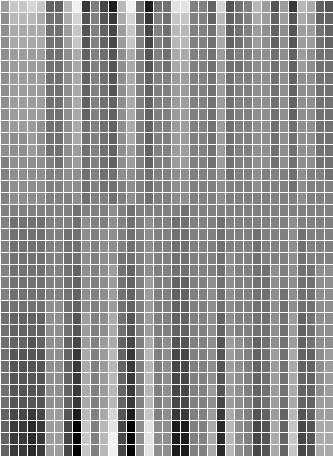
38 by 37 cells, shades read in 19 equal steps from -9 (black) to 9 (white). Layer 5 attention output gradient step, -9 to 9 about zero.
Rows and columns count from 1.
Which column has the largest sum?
13
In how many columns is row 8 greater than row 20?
17
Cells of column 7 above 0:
13
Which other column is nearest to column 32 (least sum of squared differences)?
1
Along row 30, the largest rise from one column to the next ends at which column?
10
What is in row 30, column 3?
-3
